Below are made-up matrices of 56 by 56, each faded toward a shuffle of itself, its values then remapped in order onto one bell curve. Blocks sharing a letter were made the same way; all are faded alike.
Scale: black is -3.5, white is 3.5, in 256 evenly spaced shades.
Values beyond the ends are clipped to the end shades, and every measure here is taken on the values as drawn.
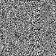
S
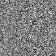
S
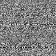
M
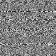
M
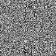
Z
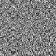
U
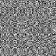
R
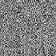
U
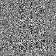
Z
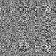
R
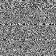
M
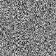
S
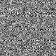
M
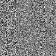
S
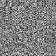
U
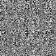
Z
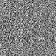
U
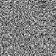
U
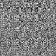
U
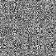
Z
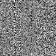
S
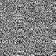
U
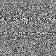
M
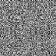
U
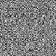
U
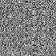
U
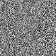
S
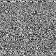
M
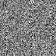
S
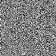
S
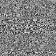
M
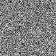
S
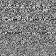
M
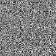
Z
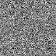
Z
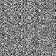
U
